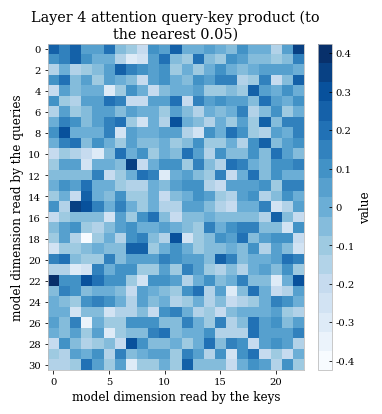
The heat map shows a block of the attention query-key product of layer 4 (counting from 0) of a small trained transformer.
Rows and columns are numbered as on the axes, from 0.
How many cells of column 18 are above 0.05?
12
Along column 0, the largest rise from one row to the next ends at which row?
22
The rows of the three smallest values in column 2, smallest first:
21, 25, 14
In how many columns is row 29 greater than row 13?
10
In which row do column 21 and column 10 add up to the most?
20
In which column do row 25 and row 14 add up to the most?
3
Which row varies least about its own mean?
6
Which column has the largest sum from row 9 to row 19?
18
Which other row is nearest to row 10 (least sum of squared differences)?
2
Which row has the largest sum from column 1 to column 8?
15
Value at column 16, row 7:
-0.1
